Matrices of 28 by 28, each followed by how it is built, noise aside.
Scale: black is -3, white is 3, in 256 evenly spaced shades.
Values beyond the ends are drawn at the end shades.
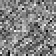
Hankel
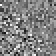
lower triangular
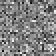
blocks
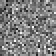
noise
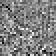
lower triangular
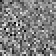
lower triangular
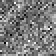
Hankel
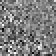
lower triangular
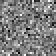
noise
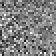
lower triangular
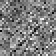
Hankel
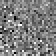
lower triangular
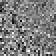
lower triangular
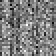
blocks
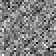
Hankel
